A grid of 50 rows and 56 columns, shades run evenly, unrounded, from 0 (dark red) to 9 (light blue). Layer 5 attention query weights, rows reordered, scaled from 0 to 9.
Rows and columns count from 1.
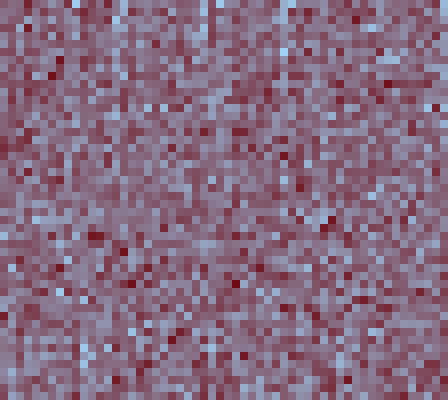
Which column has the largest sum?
36
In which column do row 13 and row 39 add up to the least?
48
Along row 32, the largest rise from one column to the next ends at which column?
17
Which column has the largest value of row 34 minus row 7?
39
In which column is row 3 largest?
15
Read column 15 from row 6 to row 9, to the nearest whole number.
5 7 6 7
